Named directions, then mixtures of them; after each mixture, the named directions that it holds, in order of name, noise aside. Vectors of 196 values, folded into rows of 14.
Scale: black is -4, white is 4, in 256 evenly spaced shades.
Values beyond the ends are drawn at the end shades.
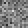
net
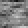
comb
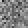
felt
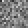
felt.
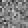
felt, net.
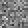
felt, net.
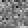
comb, felt.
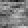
comb.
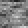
comb.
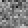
comb, felt.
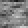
comb.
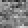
comb, felt.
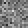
net.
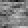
comb.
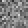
felt.
